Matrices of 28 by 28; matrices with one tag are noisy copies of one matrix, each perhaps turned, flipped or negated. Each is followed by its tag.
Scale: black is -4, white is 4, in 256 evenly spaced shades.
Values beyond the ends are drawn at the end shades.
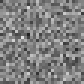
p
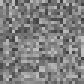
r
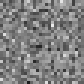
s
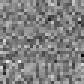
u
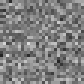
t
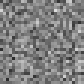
s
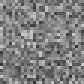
r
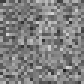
r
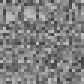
u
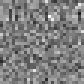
u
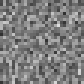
u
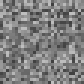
s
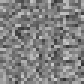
u
